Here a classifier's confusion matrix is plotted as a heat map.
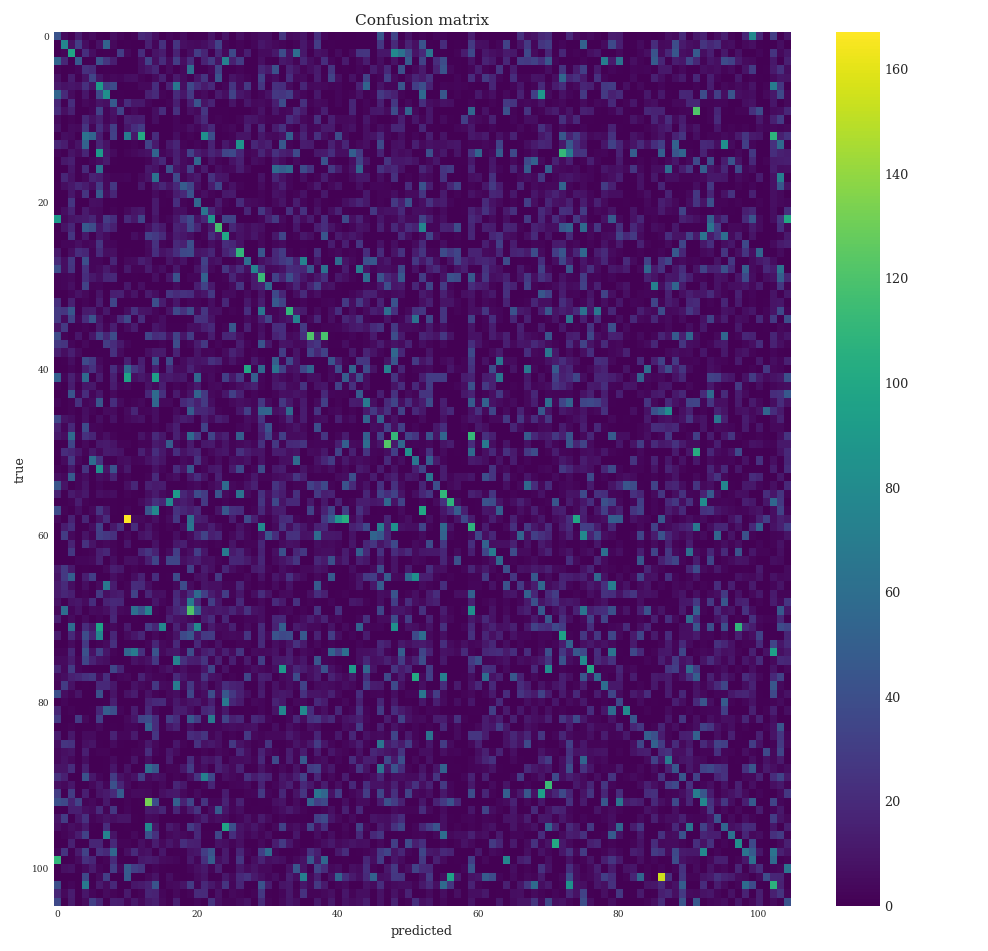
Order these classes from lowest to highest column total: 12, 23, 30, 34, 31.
30, 12, 23, 34, 31
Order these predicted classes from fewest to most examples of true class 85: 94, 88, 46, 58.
58, 88, 94, 46
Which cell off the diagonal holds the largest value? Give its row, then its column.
58, 10
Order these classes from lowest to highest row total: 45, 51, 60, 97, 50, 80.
80, 51, 97, 50, 45, 60
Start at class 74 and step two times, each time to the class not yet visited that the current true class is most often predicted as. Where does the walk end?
73
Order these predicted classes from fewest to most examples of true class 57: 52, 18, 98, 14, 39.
98, 18, 39, 14, 52
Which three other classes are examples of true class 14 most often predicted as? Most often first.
72, 6, 73
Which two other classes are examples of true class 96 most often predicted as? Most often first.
7, 55
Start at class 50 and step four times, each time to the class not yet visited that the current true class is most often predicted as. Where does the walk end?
6
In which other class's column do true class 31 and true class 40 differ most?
27
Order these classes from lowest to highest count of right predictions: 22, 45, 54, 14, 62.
45, 54, 14, 62, 22
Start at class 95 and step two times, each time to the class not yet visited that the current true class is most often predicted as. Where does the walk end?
92
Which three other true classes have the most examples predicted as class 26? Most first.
13, 55, 48
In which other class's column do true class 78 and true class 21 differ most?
17
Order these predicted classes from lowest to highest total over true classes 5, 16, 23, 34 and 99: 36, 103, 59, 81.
81, 103, 36, 59
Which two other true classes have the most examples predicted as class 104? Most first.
22, 100
